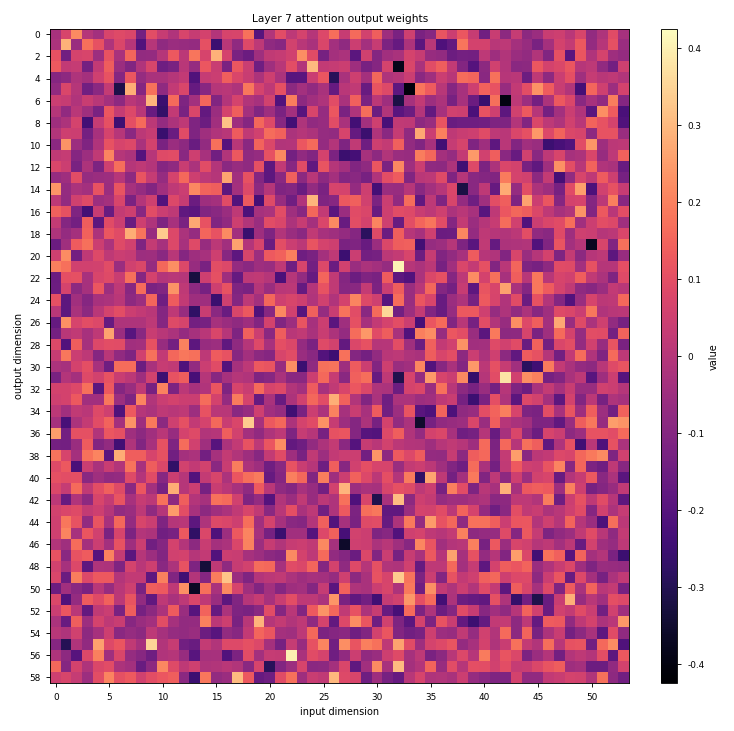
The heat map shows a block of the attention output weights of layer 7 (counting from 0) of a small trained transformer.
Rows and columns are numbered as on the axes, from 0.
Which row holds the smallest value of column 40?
6
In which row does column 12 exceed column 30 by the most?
42
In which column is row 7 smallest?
10
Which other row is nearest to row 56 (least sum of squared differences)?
20
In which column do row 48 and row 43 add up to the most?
30
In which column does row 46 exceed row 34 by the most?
34
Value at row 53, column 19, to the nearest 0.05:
0.3
